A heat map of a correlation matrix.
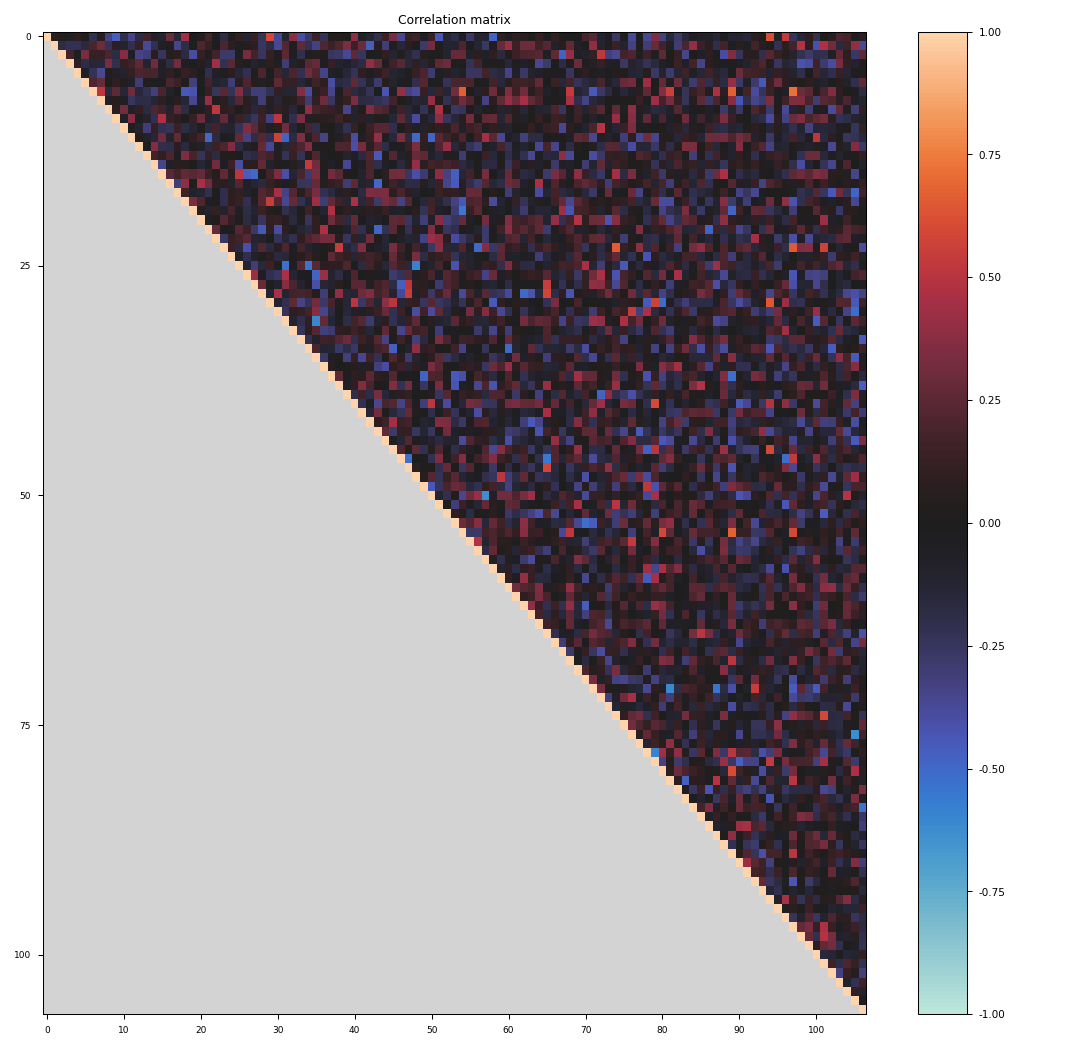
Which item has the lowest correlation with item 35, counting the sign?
31
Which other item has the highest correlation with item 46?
97
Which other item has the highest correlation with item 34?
14
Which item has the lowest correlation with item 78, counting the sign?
79
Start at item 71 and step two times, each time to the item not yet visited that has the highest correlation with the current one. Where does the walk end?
22
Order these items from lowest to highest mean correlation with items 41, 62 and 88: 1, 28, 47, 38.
28, 47, 38, 1
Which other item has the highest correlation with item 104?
50
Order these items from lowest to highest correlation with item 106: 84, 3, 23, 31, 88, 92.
84, 23, 88, 92, 3, 31
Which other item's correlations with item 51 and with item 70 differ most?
74
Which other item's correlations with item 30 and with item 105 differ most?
76
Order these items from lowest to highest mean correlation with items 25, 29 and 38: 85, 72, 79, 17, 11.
72, 11, 17, 85, 79
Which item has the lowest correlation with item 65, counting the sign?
46
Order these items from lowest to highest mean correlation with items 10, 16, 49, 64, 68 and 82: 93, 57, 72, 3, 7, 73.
93, 73, 3, 57, 7, 72
